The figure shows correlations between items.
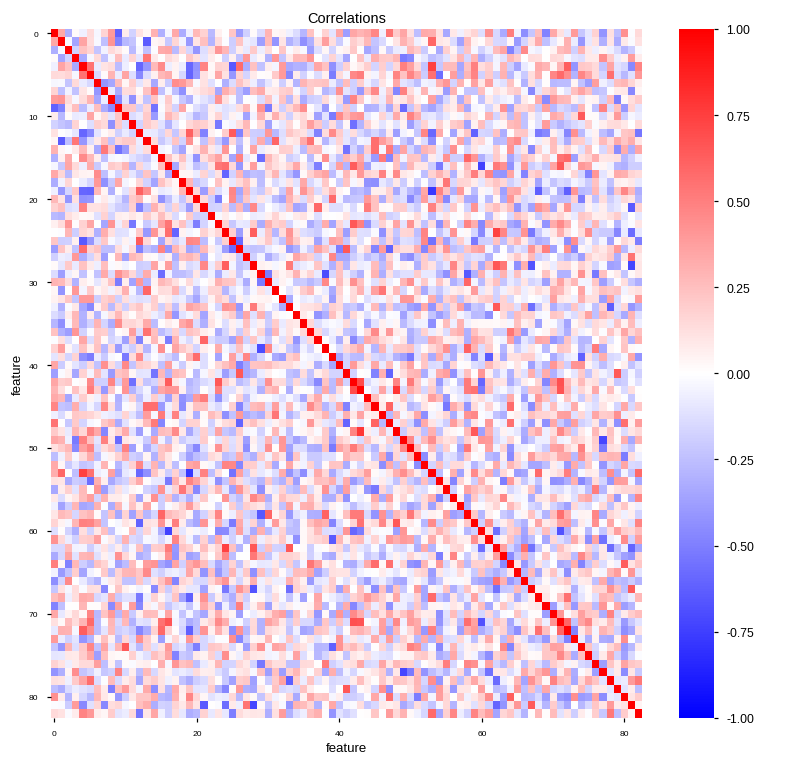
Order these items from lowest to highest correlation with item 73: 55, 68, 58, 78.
78, 68, 55, 58
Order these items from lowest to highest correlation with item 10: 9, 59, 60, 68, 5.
68, 60, 59, 9, 5
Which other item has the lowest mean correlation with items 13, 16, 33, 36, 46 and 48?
1
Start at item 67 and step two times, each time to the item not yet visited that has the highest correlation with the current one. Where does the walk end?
27
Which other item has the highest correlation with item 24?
62
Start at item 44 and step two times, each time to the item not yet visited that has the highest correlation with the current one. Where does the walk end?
37
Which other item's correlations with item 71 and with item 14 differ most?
43
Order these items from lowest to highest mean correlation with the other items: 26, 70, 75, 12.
12, 26, 75, 70
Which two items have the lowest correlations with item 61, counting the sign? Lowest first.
39, 77
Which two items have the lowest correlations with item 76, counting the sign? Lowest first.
29, 77
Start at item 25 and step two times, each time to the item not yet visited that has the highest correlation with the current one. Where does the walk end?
19
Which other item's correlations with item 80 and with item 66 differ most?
64
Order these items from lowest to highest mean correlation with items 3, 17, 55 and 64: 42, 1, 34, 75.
75, 34, 42, 1
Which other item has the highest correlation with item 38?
58
